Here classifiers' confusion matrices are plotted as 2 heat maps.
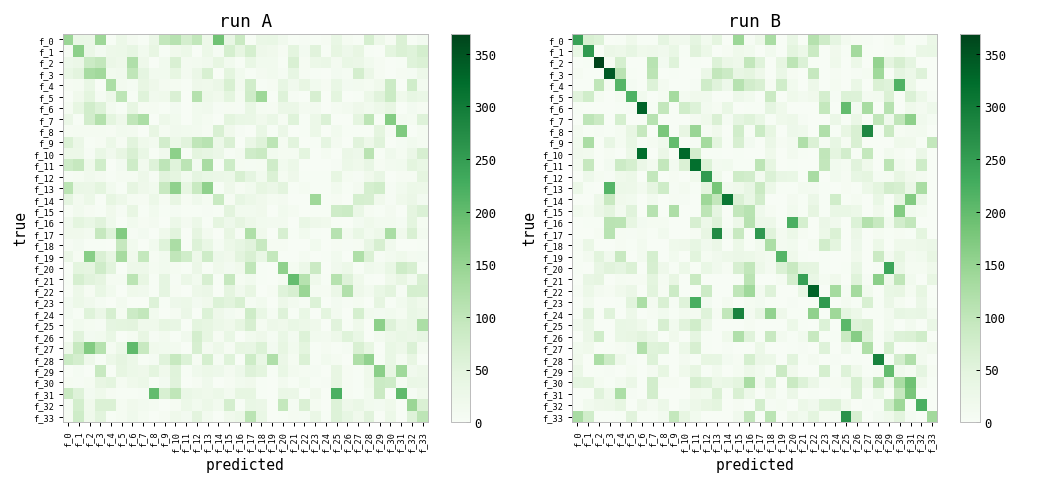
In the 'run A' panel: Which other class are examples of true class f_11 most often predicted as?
f_13
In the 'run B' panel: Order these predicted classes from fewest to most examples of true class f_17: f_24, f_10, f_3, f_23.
f_10, f_23, f_24, f_3
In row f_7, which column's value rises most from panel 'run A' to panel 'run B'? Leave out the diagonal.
f_31
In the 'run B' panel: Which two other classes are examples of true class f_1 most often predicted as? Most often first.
f_26, f_22
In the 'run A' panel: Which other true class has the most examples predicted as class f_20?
f_32
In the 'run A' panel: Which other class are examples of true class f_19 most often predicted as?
f_2
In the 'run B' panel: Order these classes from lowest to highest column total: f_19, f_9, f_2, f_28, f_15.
f_19, f_9, f_2, f_28, f_15
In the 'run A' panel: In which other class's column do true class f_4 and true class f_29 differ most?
f_31
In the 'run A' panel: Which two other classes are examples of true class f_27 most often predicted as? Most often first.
f_6, f_2
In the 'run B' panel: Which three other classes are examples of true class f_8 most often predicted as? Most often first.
f_27, f_11, f_23
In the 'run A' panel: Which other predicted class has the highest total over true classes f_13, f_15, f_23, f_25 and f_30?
f_29
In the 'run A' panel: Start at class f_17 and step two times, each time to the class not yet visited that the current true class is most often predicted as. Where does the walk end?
f_18
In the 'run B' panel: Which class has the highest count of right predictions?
f_2
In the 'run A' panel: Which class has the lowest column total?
f_24
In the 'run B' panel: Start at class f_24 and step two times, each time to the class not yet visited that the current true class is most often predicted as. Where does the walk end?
f_30
